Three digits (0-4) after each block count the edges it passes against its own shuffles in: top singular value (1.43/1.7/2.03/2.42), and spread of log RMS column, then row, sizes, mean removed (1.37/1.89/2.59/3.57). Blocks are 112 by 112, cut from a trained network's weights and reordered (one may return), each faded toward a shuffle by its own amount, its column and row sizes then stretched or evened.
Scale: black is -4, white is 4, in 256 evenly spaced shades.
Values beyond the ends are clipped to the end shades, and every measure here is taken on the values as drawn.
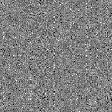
2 2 0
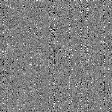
1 3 1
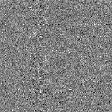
3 2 1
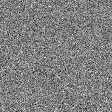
0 0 0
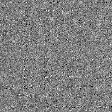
1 2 2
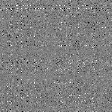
1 2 3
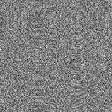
4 0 0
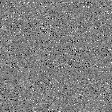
0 0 3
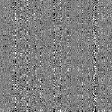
4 4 2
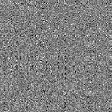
3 2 1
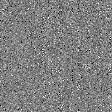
0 2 0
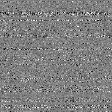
1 0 4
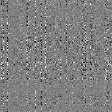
3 4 3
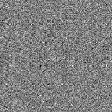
3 0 2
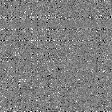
1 2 3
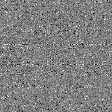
2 0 2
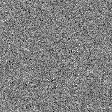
1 1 0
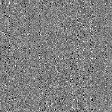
2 3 1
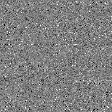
0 1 2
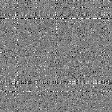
4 2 3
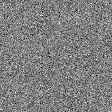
0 2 1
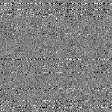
4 1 3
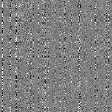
4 4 1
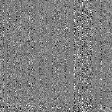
1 4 2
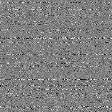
1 0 4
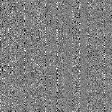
1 4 1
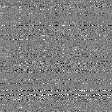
3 2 4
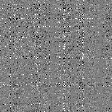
1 3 3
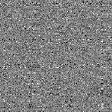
3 1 2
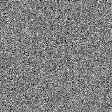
1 1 1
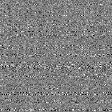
2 0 4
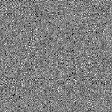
4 2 1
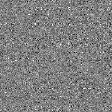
2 2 3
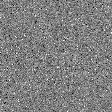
0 0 0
